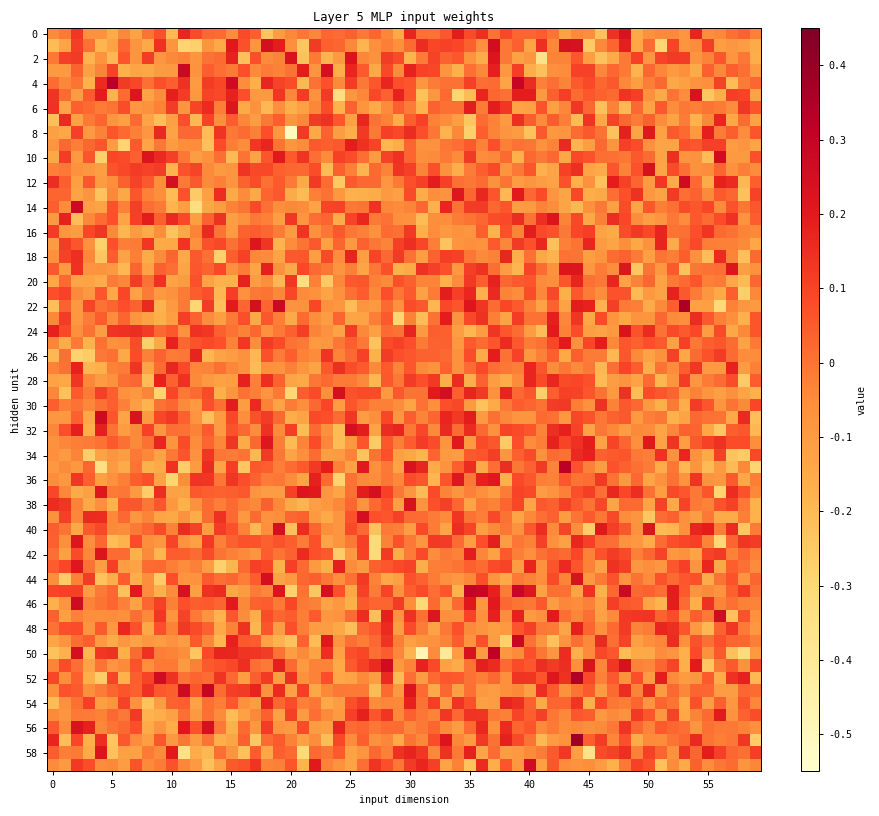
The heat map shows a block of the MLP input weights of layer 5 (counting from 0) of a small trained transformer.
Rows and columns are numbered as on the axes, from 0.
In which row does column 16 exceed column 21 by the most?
20
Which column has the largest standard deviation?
4
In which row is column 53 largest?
22
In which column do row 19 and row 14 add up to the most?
2
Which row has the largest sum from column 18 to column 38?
29
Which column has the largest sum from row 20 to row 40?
44
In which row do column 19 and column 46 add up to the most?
40
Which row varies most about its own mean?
50
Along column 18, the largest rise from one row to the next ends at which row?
1
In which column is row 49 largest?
39
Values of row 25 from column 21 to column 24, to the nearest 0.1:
0 -0.1 -0.1 0
